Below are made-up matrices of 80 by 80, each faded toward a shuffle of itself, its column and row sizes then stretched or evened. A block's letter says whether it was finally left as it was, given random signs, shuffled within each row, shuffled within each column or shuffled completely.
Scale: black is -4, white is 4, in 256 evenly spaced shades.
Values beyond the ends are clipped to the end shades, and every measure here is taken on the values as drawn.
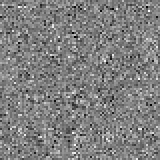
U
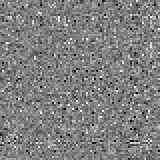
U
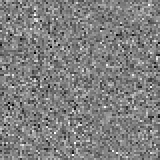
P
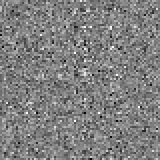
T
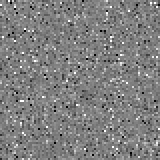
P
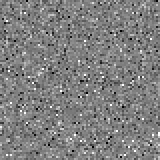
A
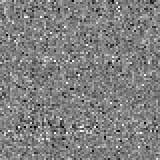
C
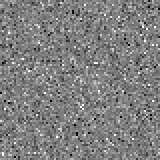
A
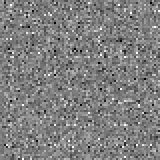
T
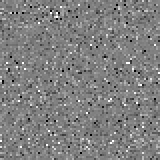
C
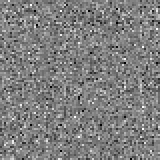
T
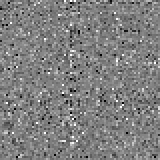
U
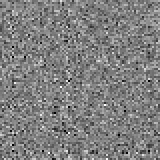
U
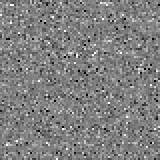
C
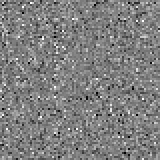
U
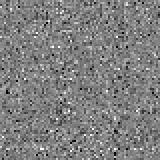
U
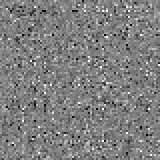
T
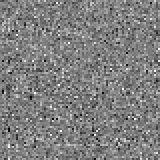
T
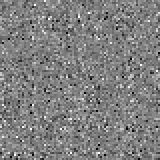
T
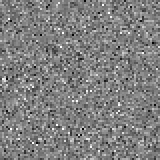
C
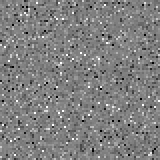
A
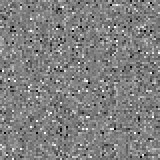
T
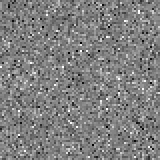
P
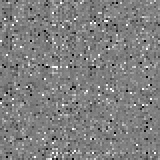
U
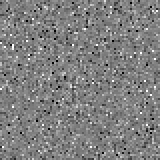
A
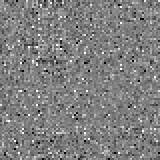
U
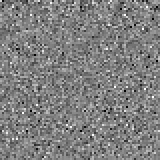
C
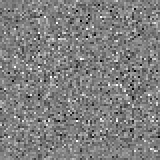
T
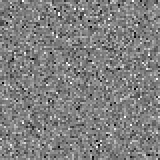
A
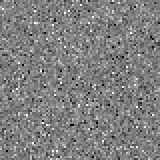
A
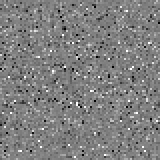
C
